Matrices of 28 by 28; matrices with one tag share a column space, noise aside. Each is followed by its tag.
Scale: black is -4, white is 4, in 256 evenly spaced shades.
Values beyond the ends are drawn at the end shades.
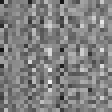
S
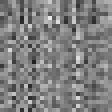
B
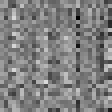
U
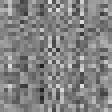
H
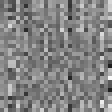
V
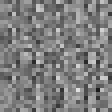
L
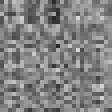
B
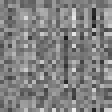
U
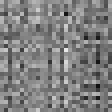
B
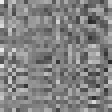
S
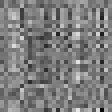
U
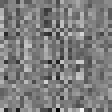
U
